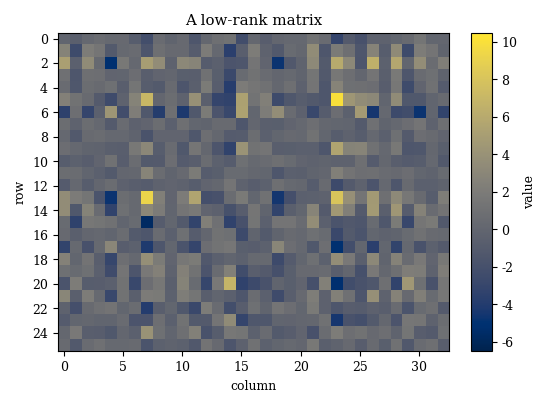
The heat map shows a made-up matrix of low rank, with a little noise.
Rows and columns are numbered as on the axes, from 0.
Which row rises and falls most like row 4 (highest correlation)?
3
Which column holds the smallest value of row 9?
14
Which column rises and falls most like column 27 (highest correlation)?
1
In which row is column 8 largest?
2
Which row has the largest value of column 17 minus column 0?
6
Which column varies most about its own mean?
23
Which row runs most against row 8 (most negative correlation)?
24
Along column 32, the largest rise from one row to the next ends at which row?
7
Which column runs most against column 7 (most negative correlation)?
19
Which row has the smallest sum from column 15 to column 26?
20
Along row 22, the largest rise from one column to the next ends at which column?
12
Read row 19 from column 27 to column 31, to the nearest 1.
0 1 2 2 0
